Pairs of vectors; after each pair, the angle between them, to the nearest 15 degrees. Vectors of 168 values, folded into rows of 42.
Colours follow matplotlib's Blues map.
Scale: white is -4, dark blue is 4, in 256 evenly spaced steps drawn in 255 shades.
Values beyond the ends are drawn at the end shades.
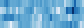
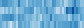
30 degrees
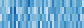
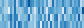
30 degrees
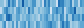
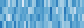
150 degrees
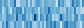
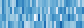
135 degrees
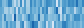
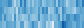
45 degrees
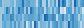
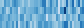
135 degrees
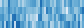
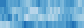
90 degrees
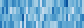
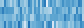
75 degrees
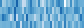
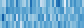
45 degrees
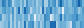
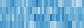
135 degrees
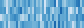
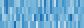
105 degrees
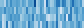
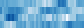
75 degrees
